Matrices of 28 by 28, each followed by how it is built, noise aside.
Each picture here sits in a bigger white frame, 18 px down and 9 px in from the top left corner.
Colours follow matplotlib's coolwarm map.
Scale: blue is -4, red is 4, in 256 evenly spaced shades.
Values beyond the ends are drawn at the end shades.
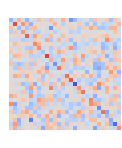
diagonal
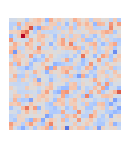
Hankel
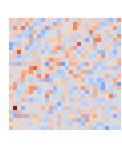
Hankel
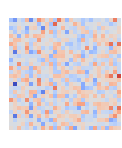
repeating rows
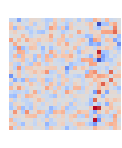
uneven columns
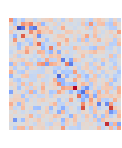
banded
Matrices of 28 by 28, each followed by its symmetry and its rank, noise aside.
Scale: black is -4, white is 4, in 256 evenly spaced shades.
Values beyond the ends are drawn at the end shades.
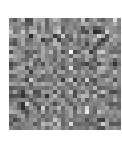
no symmetry, rank six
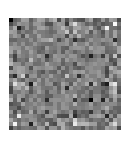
symmetric, rank six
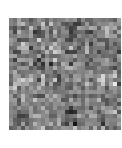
antisymmetric, rank eight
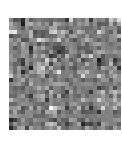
antisymmetric, rank six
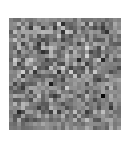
no symmetry, rank eight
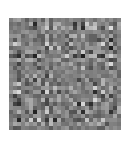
antisymmetric, rank six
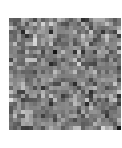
no symmetry, rank eight
